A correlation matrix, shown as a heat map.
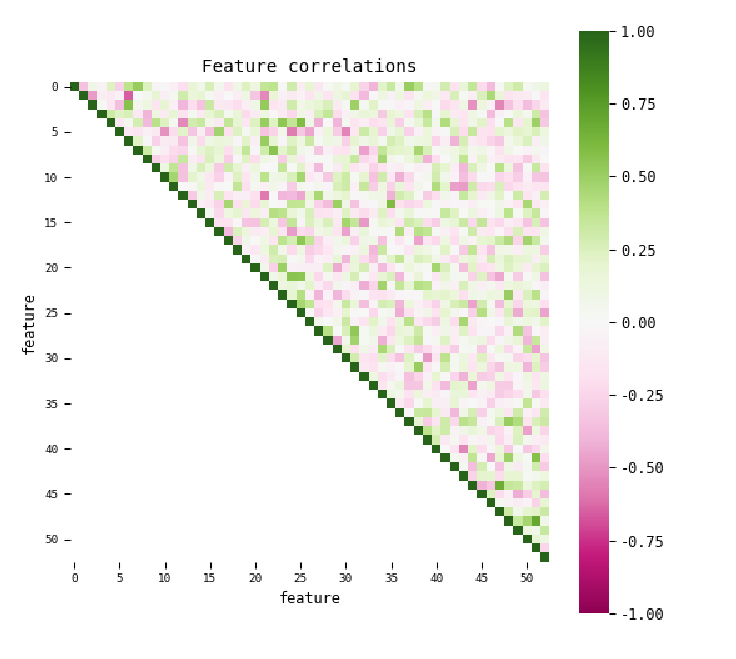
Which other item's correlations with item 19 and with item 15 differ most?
30
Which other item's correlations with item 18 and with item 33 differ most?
44
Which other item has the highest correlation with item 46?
1
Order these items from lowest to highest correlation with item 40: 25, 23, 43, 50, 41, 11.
43, 50, 25, 41, 23, 11
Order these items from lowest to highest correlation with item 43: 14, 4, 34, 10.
10, 4, 14, 34
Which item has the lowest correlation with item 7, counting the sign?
32
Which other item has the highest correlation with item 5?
16
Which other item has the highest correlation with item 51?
48
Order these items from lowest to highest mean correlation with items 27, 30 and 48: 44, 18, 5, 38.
5, 18, 44, 38
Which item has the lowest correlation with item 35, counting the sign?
12
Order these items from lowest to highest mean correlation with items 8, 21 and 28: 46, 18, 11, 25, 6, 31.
46, 11, 18, 25, 6, 31
